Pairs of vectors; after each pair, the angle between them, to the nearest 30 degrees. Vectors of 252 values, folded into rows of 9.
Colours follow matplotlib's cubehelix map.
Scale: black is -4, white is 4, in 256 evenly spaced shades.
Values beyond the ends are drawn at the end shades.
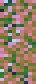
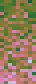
90 degrees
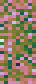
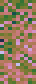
150 degrees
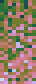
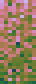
150 degrees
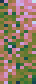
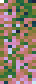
150 degrees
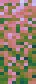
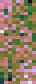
90 degrees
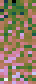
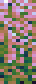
90 degrees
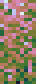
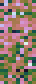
60 degrees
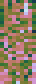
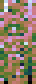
90 degrees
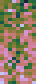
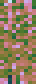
90 degrees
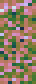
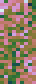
60 degrees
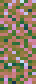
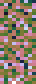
150 degrees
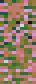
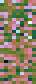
150 degrees
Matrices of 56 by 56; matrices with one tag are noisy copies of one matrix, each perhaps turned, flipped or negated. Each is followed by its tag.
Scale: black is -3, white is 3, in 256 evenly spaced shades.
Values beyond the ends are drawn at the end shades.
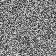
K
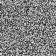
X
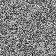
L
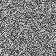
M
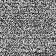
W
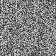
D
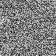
D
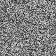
L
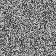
L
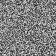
X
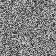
K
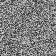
K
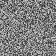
M
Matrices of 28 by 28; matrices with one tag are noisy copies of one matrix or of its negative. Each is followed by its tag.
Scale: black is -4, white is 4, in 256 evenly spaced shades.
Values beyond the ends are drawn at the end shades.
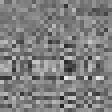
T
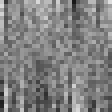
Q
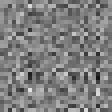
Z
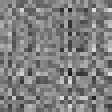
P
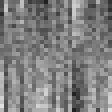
Q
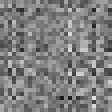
P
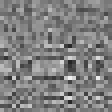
T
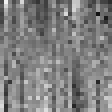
Q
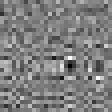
T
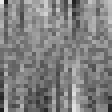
Q
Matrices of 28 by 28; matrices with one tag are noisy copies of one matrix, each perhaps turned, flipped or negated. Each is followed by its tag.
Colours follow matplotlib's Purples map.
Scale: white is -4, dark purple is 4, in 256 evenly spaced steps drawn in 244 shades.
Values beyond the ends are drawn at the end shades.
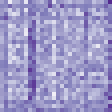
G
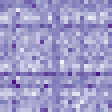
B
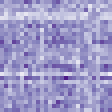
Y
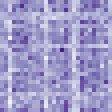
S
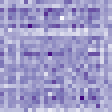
G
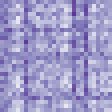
B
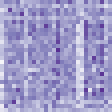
G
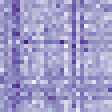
Y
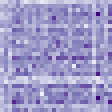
G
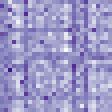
B
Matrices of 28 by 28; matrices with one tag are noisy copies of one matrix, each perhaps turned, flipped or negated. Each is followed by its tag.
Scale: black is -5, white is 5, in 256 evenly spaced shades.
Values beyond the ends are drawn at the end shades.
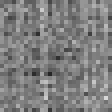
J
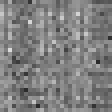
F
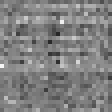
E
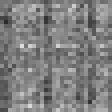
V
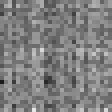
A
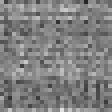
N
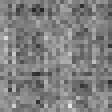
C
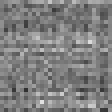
N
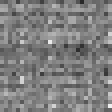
A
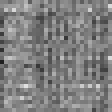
N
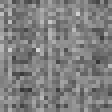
F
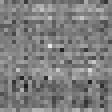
N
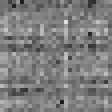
V
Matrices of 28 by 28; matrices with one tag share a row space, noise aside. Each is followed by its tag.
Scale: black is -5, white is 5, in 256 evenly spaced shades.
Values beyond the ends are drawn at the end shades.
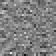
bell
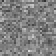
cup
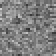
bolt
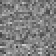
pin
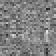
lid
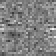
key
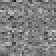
key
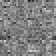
cup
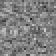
bell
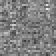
lid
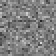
pin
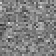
pin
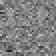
pin
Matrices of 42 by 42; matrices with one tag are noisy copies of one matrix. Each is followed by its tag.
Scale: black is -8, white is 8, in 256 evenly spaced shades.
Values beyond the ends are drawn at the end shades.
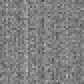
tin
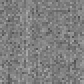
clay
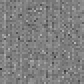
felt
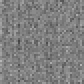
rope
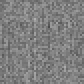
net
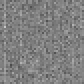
felt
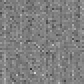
felt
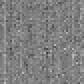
felt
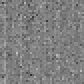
felt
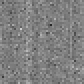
clay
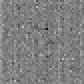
rope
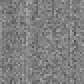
clay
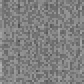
rope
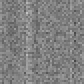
clay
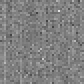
felt
